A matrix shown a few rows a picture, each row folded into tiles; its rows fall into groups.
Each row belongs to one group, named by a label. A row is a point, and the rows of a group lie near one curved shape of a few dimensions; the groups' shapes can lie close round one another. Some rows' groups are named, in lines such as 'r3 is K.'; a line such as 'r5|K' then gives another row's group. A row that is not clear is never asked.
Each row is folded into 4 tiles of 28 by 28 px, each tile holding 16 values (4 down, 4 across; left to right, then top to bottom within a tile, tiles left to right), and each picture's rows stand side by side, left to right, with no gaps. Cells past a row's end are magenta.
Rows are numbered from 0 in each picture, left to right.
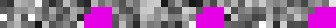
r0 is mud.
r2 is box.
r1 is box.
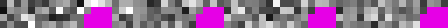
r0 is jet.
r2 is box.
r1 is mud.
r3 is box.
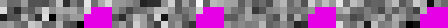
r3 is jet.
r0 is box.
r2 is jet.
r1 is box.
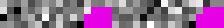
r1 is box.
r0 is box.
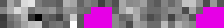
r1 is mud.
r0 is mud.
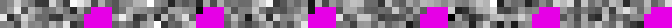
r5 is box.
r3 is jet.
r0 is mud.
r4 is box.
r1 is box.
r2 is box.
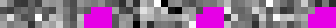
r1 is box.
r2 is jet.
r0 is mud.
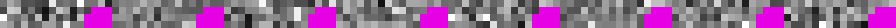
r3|box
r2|box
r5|jet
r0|box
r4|mud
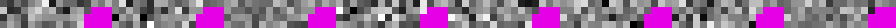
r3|box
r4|mud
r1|mud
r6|mud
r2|box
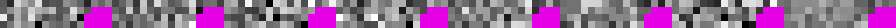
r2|box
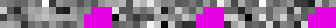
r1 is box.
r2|mud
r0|box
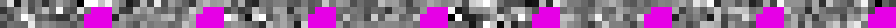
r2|mud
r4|box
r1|jet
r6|box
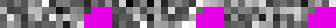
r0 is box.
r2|box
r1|jet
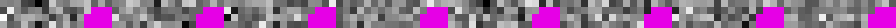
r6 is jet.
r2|box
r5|box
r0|box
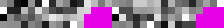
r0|jet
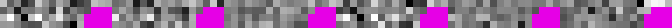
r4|mud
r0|mud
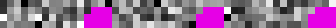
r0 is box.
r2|box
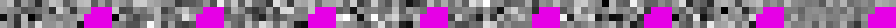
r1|box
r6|mud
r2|box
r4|box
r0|mud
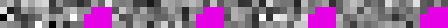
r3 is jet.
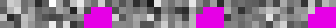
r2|box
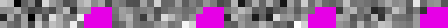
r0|mud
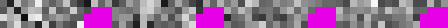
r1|box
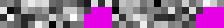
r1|jet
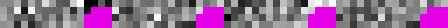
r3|box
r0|jet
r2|jet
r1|box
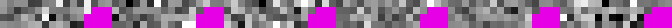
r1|jet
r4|box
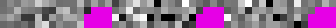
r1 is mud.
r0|box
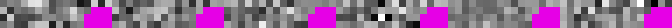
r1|box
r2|box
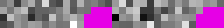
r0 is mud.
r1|mud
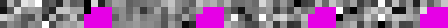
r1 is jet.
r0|box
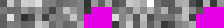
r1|mud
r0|box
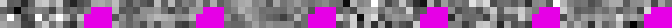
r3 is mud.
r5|jet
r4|box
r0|mud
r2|mud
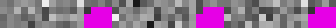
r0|jet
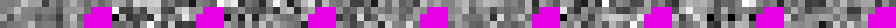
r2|mud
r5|jet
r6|mud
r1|box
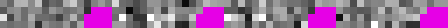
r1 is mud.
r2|mud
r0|mud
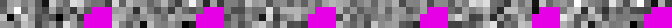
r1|jet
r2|box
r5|jet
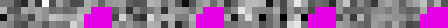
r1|mud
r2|mud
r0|jet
